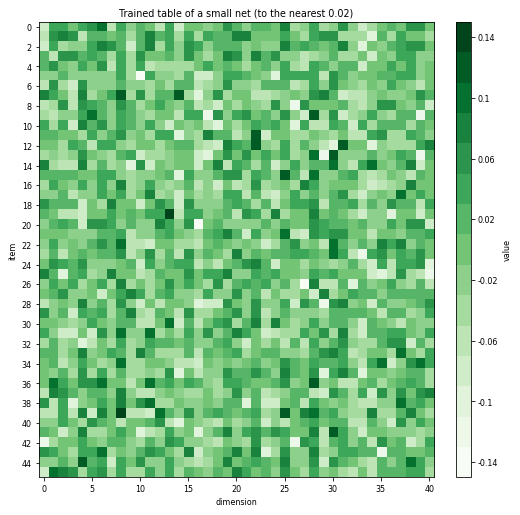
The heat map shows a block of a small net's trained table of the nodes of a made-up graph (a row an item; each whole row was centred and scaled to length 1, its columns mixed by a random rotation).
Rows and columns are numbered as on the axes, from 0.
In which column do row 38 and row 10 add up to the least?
3
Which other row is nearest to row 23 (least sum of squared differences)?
2
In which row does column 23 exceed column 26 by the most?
10
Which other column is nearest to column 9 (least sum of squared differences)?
32
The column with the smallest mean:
16
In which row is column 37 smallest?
30
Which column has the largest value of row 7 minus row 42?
0
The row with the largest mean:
36
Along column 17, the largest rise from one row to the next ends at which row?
11
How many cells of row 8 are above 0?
14
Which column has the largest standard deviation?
4
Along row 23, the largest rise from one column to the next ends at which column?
34
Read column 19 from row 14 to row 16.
-0.06 0.06 0
